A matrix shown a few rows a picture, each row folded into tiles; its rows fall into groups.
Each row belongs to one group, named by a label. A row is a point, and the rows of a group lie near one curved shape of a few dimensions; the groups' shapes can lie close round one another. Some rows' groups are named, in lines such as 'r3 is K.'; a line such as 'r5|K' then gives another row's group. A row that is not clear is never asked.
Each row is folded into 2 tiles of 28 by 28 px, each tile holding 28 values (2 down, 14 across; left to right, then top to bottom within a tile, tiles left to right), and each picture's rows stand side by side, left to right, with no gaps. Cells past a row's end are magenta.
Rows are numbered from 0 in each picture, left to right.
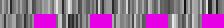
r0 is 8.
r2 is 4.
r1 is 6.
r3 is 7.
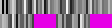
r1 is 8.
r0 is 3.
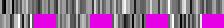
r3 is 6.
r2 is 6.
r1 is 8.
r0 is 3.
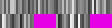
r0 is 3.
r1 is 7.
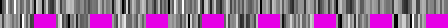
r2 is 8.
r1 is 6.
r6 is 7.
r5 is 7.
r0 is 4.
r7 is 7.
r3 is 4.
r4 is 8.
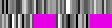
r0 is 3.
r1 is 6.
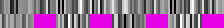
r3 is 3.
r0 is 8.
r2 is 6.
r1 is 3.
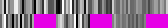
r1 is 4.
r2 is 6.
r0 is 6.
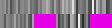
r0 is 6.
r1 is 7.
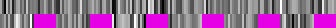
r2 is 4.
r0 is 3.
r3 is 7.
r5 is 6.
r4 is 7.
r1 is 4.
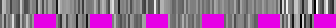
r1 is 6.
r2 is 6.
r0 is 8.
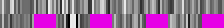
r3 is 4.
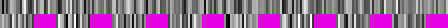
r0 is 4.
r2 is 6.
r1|4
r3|8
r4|7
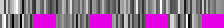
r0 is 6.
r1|4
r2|4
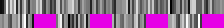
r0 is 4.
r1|6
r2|4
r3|3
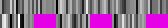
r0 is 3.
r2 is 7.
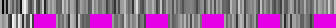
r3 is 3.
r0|3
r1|7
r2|4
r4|7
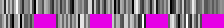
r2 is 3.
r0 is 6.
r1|8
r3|3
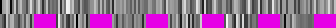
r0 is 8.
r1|6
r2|6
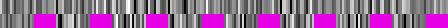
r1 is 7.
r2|6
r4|4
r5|8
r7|6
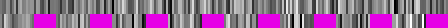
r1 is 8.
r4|3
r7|3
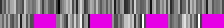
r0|7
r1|4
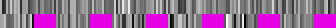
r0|3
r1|7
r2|6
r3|7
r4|4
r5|7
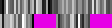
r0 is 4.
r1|7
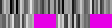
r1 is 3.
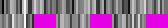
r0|4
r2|7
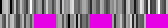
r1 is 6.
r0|8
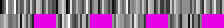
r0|4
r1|8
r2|4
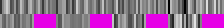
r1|8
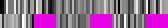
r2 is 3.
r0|4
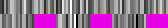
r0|4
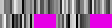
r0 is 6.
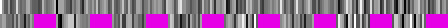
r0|6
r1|7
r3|6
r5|6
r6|4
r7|3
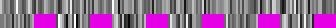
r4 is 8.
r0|6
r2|6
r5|4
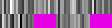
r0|6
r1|7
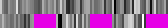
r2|3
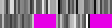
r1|3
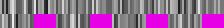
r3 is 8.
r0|3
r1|7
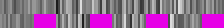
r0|8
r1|4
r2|3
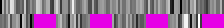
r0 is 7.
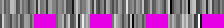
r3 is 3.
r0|3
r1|8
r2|4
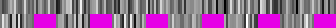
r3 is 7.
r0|4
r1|4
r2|3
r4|4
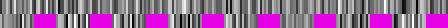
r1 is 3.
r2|4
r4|3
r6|8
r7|7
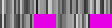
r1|3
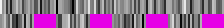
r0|6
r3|6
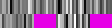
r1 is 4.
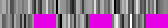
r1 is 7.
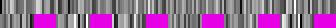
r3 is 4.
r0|7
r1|3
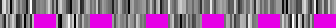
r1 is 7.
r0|8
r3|6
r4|8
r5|3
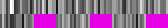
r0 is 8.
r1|8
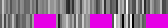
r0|8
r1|7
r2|4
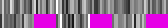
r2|8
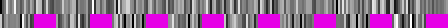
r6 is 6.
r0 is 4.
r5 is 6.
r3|7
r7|3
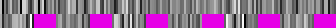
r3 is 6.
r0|3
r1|3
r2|4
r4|4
